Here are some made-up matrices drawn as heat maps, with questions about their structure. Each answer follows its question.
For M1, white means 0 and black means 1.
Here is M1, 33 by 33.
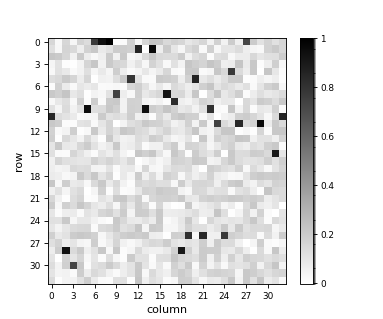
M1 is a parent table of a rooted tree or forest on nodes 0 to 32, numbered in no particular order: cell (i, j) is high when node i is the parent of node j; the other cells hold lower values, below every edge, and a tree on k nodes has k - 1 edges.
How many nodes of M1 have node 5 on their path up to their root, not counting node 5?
8
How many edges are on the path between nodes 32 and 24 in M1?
8
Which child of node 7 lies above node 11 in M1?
9
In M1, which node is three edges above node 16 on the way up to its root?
10
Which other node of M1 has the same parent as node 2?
18
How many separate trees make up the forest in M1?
6
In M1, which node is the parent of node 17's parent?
0
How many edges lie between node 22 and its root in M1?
4
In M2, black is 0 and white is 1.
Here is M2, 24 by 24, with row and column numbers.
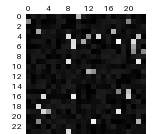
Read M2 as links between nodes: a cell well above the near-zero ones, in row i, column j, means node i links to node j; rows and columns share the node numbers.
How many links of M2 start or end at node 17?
1
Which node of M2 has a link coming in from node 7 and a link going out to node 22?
node 21
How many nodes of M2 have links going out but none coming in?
7
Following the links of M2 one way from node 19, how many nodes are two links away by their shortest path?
6
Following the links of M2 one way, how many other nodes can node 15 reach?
3
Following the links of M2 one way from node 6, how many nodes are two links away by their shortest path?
4
